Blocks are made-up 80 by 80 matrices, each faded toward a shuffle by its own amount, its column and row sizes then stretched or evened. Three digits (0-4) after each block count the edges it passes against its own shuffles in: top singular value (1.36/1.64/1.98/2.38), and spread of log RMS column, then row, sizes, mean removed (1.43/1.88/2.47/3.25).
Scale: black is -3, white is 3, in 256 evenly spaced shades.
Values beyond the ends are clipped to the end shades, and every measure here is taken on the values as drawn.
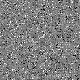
2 0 0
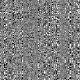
3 4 1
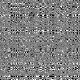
4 2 4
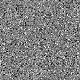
1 0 1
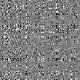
3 3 3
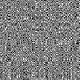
4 2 0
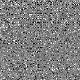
3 1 3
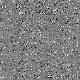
0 1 2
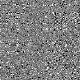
2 2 2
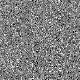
0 2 0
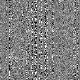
2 4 0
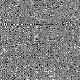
3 1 2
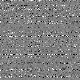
1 1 4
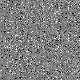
1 2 2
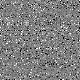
2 0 2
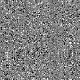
3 2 0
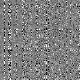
2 4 2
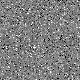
1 0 1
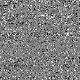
0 2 3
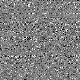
2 0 3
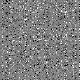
2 3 1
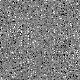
0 2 0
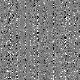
1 4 1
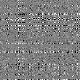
4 3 4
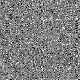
2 1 0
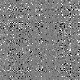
3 3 2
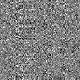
3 2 0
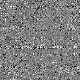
1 2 3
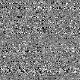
0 1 4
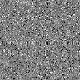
3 1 0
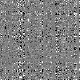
2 4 3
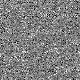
1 0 2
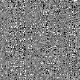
1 3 2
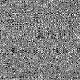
3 0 2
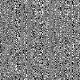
1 4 1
